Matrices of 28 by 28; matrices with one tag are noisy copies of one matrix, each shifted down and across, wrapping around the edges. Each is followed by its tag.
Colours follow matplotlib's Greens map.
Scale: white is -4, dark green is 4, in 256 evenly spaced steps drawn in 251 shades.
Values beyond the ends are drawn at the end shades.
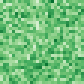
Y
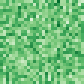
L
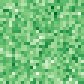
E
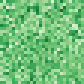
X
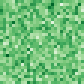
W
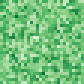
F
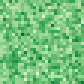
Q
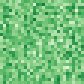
Q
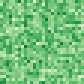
Q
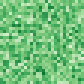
Q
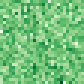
L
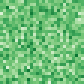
L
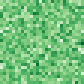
X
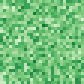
E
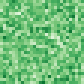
Y
